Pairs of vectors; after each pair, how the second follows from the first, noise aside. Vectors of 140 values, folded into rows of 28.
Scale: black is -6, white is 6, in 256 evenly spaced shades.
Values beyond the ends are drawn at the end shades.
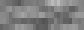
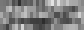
scaled up.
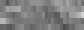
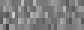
shuffled.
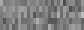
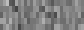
shuffled.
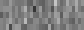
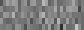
shuffled.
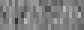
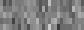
wrapped around, negated.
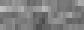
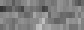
negated.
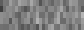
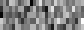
reversed, negated, scaled up.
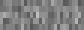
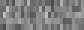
reversed.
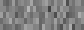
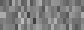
reversed.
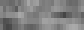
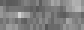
reversed, negated.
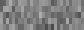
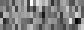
reversed, negated, scaled up.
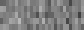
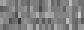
negated.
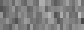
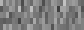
shuffled.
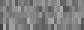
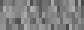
reversed.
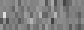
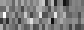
scaled up.
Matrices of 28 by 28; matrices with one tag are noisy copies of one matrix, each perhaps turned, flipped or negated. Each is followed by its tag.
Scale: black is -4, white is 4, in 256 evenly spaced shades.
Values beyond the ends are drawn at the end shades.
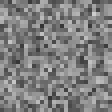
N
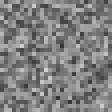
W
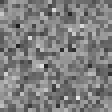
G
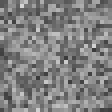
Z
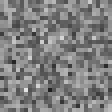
Z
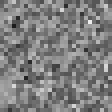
G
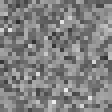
G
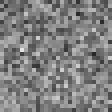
W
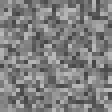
N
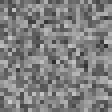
N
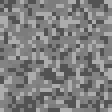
G
